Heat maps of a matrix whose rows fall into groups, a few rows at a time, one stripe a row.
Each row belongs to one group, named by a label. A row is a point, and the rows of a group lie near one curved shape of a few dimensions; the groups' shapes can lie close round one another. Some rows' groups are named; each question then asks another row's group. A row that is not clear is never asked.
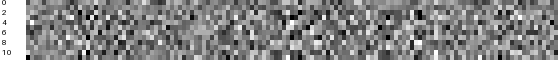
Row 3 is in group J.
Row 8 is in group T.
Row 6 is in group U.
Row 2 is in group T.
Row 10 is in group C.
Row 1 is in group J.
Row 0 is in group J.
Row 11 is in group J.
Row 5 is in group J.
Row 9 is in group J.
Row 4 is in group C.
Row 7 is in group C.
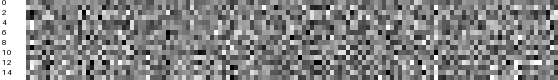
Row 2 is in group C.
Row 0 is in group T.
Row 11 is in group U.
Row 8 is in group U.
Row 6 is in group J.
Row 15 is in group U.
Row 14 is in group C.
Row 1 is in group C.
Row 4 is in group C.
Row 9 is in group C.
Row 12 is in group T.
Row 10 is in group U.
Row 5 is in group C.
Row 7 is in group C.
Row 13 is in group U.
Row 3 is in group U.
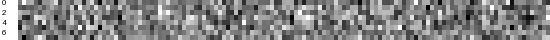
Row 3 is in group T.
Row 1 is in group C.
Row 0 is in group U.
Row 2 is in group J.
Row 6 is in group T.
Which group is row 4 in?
U
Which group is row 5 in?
J
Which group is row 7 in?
U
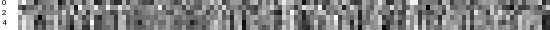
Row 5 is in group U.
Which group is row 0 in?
C
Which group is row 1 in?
C
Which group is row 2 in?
J
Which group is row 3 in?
U
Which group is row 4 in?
U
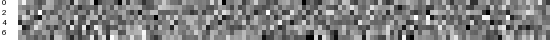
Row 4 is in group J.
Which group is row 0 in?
C
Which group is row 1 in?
J
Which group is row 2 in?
U
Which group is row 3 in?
U
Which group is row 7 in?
T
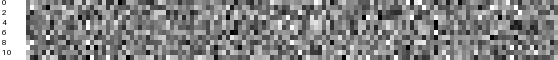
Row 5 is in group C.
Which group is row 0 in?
T
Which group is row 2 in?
J
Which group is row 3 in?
J
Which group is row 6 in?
U
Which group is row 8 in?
C
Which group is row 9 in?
J
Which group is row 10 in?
U
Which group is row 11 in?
T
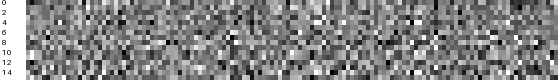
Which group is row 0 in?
C
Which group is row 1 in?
C
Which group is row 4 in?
T
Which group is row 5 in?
J
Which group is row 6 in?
U
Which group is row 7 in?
U
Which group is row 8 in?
J
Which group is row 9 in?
U
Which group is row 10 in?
C
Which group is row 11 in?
C
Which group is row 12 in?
C
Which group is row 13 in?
U
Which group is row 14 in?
T
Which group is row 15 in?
U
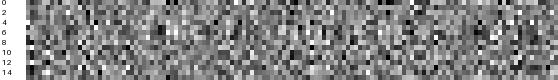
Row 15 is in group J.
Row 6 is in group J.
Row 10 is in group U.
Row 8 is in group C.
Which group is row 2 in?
C
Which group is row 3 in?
T
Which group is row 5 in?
J
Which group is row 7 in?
U
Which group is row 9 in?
C
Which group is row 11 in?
C
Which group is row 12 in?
U
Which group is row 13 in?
C
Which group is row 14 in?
U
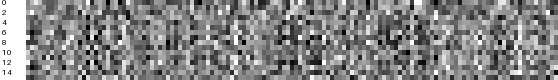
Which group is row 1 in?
J
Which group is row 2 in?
C
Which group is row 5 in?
J
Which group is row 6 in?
U
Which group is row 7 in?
J
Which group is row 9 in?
T
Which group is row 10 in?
J
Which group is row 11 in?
U
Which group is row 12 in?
J
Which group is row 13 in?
U
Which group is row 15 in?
C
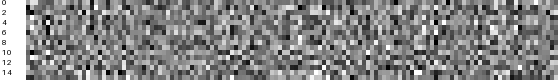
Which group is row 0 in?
T
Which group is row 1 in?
J
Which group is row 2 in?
C
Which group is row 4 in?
U
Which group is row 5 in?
U
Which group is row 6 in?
U
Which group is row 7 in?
J
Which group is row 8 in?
U
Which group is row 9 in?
C
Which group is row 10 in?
U
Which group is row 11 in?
U
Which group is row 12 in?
U
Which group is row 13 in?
J
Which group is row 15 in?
C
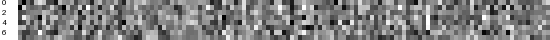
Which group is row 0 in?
U
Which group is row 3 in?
U
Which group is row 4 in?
U
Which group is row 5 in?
C
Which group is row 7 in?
J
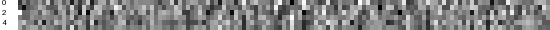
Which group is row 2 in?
J
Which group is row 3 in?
J
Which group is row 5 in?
J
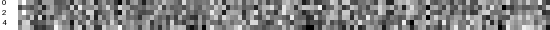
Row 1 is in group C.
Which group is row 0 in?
C
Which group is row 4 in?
T
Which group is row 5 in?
T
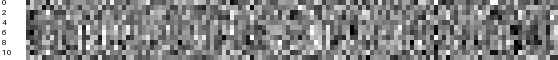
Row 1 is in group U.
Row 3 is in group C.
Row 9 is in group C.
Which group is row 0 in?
U
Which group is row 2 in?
U
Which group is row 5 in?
C
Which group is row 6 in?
C
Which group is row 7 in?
U
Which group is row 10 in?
U
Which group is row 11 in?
U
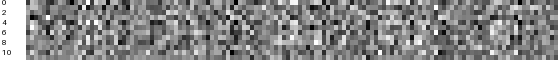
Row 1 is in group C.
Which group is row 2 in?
J
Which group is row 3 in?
U
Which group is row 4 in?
J
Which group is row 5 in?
U
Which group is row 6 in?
U
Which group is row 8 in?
T
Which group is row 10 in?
U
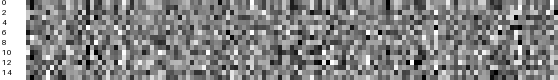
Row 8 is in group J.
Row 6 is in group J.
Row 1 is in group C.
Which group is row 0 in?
C
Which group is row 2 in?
C
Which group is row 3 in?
T
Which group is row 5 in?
C
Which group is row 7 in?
U
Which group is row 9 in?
C
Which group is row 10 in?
J
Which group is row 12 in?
T
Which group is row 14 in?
U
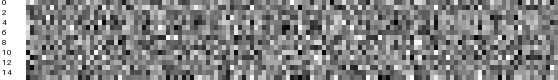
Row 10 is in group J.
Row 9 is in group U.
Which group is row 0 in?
C
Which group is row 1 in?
U
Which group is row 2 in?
J
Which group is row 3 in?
U
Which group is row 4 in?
U
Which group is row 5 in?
J
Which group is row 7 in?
J
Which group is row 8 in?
T
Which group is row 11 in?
T
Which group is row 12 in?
J
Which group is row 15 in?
J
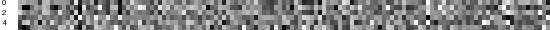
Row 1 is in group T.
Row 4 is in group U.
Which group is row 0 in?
C
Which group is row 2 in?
C
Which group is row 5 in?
C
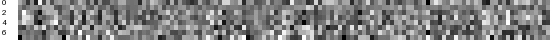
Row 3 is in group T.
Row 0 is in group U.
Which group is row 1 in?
T
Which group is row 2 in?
U
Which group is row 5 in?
U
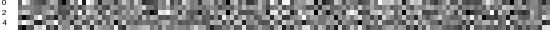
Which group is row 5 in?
U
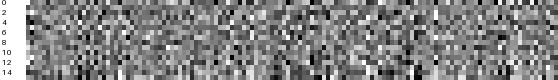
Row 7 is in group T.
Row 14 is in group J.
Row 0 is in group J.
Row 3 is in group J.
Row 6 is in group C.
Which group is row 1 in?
J
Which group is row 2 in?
C
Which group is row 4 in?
C
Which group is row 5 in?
U
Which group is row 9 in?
J
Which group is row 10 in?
J
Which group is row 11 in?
C
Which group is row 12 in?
J
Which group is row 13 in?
T
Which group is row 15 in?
T
